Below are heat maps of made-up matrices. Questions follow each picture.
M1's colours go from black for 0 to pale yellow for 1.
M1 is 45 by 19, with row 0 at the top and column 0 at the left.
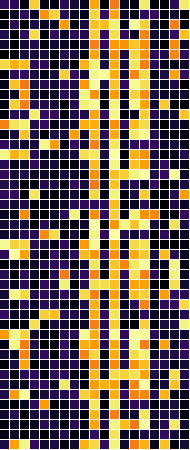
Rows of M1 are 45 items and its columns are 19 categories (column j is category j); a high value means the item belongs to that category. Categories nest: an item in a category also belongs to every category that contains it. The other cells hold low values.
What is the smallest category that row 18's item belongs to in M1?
9
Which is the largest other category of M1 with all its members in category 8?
1
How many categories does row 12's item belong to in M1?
8
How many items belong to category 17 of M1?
12
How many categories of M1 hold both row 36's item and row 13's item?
5
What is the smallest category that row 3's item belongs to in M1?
3
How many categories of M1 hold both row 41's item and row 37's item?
3
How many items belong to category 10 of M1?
4
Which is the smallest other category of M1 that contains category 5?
4
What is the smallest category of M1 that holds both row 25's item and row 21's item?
2
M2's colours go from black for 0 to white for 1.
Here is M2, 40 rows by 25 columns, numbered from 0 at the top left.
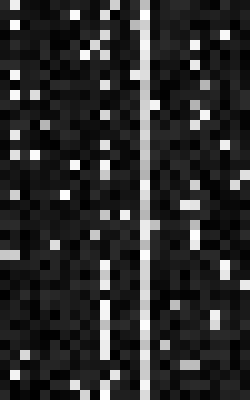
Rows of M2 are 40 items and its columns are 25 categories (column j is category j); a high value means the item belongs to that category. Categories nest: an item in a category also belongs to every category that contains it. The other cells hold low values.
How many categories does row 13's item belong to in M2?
2
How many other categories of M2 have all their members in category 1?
5
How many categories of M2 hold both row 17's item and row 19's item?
1
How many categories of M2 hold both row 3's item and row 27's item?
3
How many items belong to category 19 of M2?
10
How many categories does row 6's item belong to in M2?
2
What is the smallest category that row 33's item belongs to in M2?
10
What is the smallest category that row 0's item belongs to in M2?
11
